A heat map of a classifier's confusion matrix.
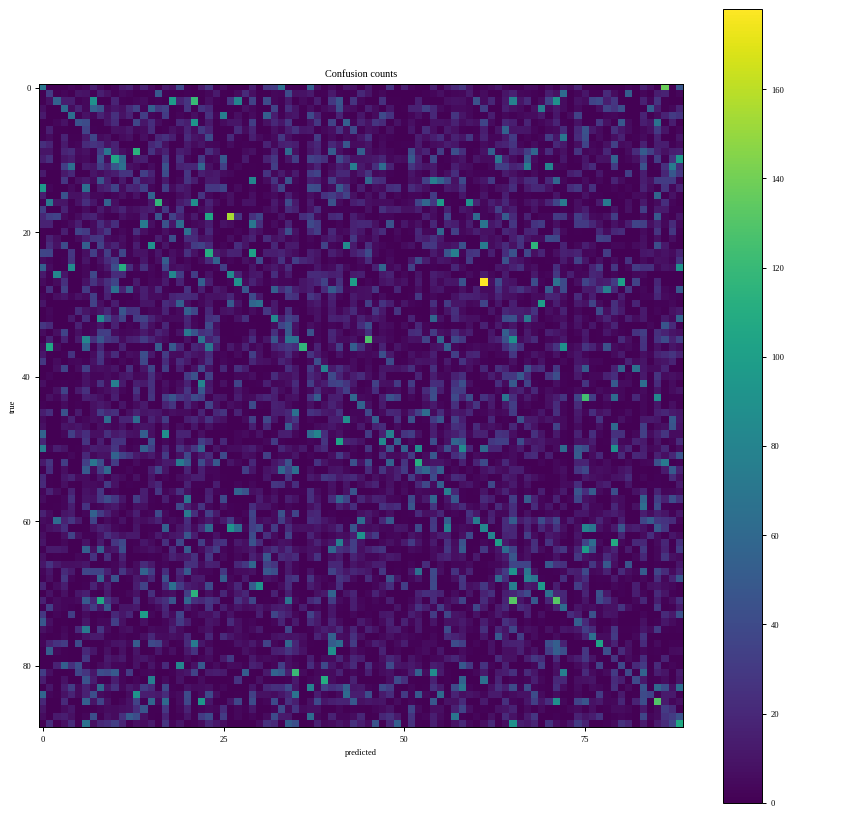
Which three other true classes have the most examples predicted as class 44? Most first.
62, 60, 9
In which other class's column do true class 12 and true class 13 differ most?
29
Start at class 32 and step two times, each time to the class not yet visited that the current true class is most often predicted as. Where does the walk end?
42
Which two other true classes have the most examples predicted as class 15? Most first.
22, 82
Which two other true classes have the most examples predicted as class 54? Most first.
81, 13
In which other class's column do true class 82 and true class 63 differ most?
39
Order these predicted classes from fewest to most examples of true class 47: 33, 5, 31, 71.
33, 5, 31, 71
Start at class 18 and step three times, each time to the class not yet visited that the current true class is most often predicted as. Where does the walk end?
21
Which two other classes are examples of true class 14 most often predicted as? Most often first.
0, 6
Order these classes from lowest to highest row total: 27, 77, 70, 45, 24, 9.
24, 70, 45, 77, 9, 27
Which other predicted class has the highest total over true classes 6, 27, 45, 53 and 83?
61
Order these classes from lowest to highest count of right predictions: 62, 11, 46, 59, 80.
59, 80, 46, 11, 62
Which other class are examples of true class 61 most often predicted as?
26
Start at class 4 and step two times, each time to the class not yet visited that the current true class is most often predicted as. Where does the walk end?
11
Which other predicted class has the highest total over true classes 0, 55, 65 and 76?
86
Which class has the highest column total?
65
